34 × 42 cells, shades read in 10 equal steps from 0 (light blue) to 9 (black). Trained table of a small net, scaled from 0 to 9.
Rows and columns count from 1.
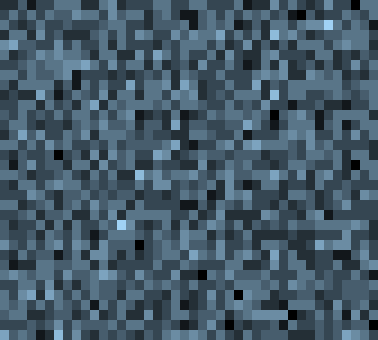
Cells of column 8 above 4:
24
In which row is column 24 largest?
20
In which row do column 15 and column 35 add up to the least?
9
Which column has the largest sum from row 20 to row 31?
32
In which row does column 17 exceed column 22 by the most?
26
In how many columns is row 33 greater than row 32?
22
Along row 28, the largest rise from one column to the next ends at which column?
21
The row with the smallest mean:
18
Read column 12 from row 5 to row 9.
4 4 6 6 4
